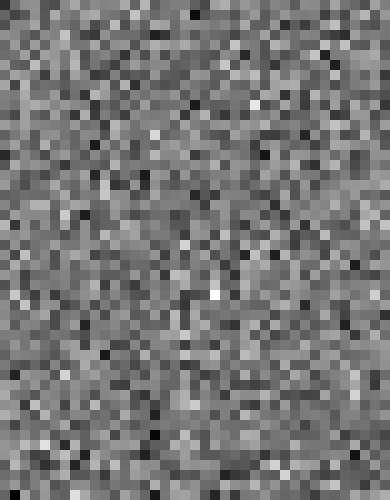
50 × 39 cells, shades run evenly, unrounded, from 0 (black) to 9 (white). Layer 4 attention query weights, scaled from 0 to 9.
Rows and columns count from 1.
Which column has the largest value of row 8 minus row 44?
16
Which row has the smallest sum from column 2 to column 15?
18
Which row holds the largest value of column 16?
14
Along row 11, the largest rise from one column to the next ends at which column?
26
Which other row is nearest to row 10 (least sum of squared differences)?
43
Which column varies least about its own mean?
17
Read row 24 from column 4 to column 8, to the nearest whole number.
4 4 4 3 4
